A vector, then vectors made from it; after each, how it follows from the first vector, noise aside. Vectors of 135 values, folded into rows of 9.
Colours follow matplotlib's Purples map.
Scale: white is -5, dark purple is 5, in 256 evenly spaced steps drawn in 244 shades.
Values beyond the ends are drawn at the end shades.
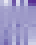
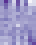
negated.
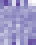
negated.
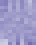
reversed, negated, shrunk.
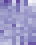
negated.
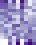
reversed, negated, scaled up.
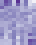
negated.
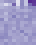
partly zeroed.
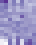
reversed, negated.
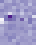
wrapped around, negated, partly zeroed.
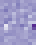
wrapped around, partly zeroed.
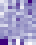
reversed, scaled up.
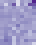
partly zeroed.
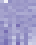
partly zeroed.
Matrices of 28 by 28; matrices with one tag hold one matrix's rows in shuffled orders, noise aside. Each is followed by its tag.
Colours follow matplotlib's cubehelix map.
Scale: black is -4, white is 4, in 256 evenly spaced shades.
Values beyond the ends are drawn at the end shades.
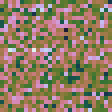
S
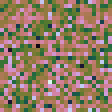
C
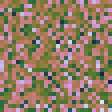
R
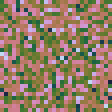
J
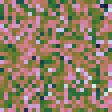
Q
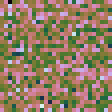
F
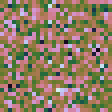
C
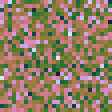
R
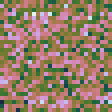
S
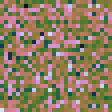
C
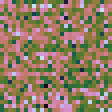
S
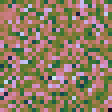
J
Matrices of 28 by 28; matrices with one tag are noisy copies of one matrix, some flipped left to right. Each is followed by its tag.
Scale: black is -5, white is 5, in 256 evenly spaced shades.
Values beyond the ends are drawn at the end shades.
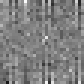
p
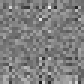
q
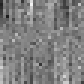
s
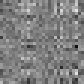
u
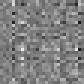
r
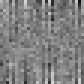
p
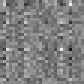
r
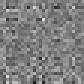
q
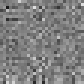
q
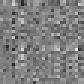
r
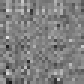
u
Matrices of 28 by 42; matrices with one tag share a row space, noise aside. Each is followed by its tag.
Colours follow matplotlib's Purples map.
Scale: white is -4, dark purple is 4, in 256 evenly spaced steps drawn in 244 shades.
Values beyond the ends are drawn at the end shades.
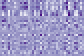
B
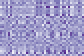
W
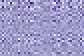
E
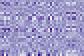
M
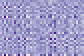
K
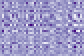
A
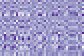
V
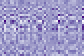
V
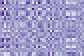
M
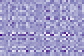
W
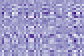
A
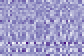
W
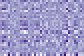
B
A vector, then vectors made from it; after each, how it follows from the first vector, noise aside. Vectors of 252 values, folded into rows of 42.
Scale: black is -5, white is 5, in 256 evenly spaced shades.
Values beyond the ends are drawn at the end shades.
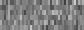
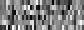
reversed, negated, scaled up.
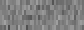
reversed, negated, shrunk.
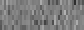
negated, partly zeroed.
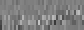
wrapped around, partly zeroed.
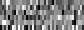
reversed, negated, scaled up.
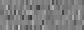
reversed, negated, partly zeroed.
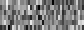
reversed, negated, scaled up.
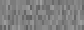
reversed, negated, shrunk.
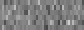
wrapped around, partly zeroed.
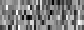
reversed, negated, scaled up.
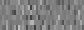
reversed, negated, partly zeroed.
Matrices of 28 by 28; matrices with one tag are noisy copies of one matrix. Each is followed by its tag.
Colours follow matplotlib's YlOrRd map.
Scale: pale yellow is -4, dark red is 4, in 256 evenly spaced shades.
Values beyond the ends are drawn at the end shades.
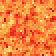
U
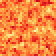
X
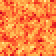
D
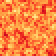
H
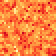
H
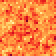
U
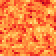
X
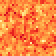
U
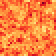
X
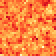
X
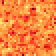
U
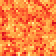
D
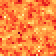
X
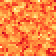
H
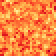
H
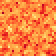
H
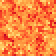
D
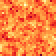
D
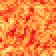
U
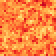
X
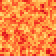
H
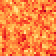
H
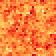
U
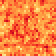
U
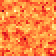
H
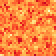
X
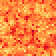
U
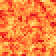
D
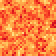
D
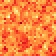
H
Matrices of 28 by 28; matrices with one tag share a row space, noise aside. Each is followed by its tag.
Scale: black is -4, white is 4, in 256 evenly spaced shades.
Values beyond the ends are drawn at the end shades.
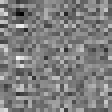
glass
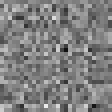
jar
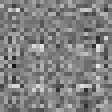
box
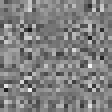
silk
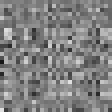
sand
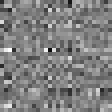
sand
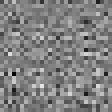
box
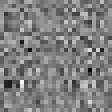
silk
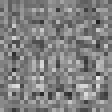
box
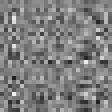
box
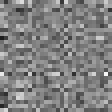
glass
